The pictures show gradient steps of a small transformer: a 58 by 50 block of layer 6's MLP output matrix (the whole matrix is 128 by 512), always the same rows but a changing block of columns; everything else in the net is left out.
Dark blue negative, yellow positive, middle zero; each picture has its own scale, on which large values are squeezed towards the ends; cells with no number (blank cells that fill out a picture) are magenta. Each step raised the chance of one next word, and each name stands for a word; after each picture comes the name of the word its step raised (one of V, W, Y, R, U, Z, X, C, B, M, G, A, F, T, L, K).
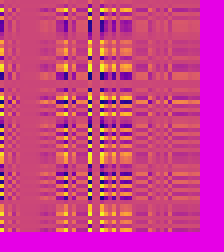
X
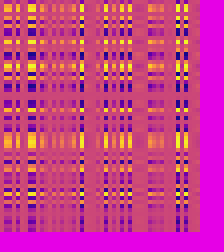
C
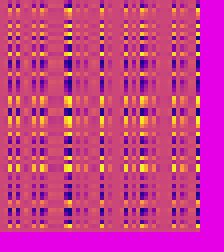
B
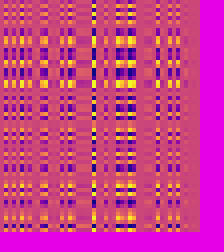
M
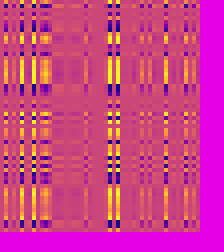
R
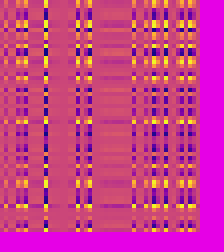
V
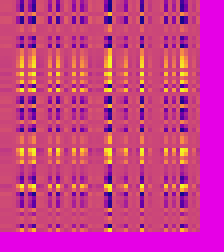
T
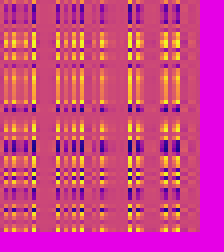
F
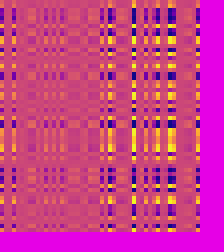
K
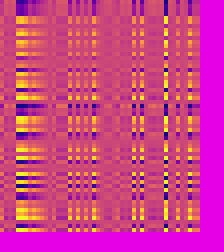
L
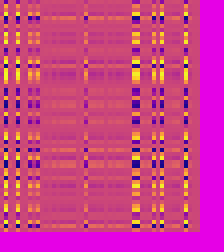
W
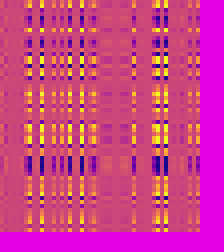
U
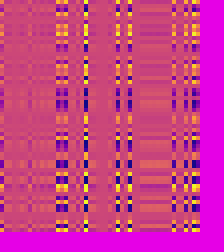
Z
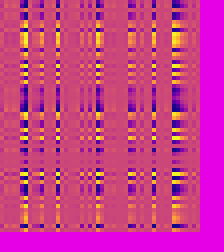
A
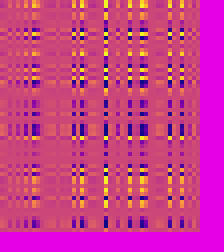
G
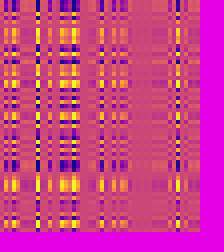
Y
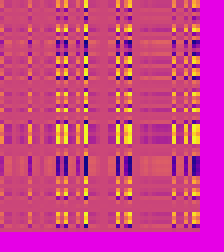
U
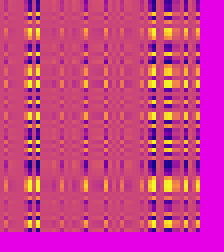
Y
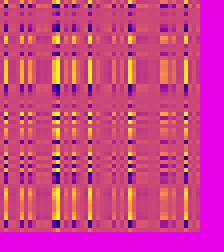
R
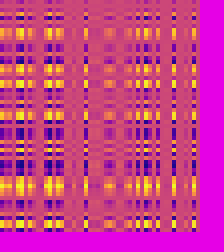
Y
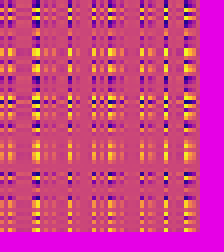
X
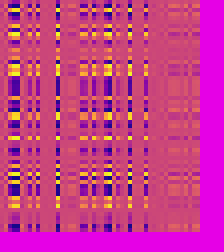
A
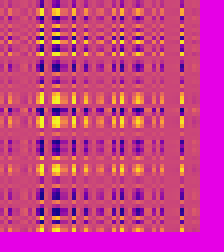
B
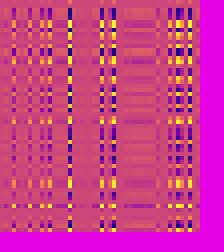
V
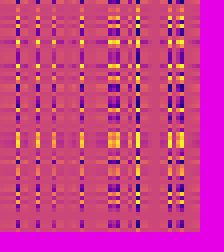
C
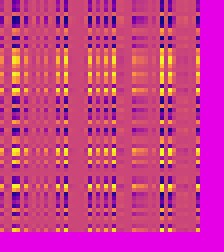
T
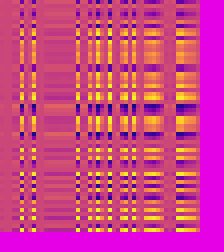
L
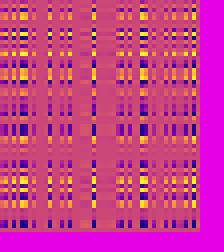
G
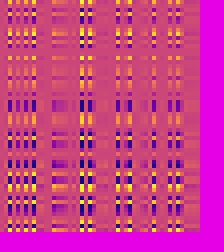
Z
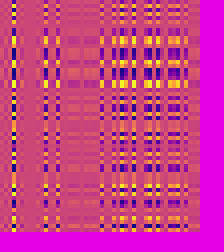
M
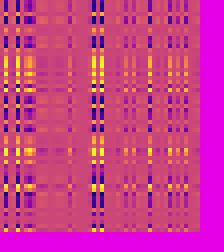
T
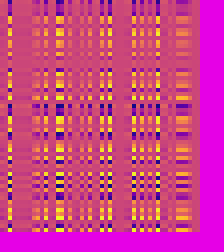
L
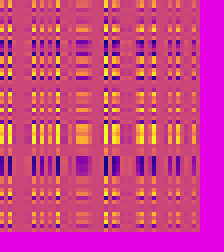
U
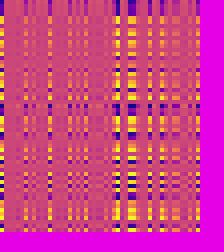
L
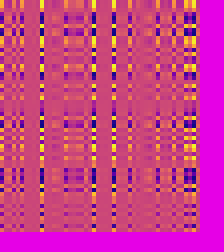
K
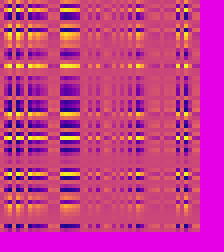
A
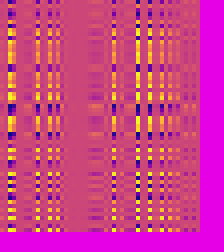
L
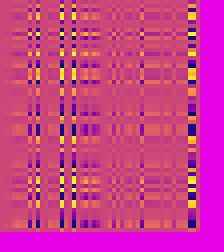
G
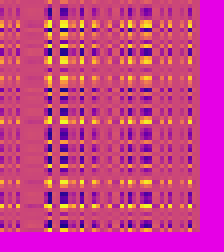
V
